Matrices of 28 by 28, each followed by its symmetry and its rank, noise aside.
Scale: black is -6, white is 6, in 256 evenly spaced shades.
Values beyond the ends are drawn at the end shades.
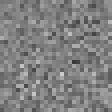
antisymmetric, rank eight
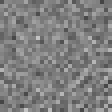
symmetric, rank eight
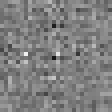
antisymmetric, rank six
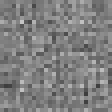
no symmetry, rank eight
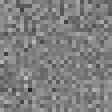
no symmetry, rank eight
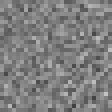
no symmetry, rank seven
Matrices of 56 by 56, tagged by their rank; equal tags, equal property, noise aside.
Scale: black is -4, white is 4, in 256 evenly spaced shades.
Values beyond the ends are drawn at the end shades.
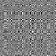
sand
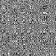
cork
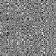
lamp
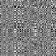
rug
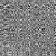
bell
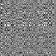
sand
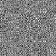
lamp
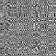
bell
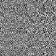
lamp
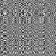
sand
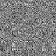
lamp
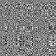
rug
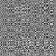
bell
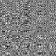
cork
